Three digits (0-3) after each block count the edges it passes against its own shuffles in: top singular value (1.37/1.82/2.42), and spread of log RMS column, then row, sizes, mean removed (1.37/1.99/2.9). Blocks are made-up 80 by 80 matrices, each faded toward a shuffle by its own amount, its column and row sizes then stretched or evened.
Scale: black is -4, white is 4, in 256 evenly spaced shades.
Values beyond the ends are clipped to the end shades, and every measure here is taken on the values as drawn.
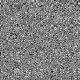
2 0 1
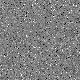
0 0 0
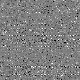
2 0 2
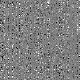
1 3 1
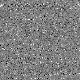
1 0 2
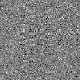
2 1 1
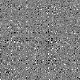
1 2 2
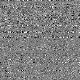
1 1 3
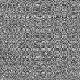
3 1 2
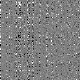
2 3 2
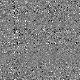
1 2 2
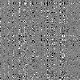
2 3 2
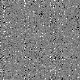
1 2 1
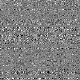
1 1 3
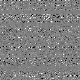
1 0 3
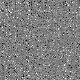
1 1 1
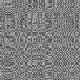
3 0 1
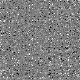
1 2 1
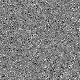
1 0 0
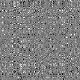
3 2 2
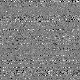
0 0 3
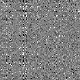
2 2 1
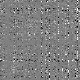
1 3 2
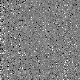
1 2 0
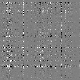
2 3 3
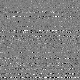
2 0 3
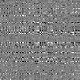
3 1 3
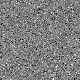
1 0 0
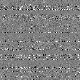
2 1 3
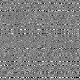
3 0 3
